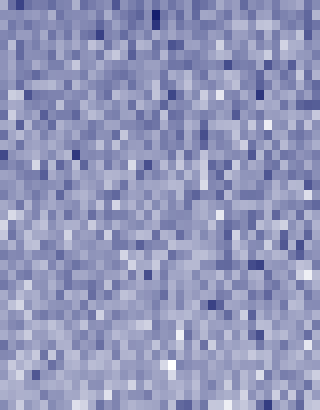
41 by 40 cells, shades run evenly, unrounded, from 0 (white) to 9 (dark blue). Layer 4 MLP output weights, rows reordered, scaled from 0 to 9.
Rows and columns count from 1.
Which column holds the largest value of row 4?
13
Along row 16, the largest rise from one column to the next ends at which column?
10
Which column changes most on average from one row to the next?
39
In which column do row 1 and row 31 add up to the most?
27
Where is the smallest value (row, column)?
37, 22
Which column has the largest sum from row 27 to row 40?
32
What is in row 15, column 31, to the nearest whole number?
2
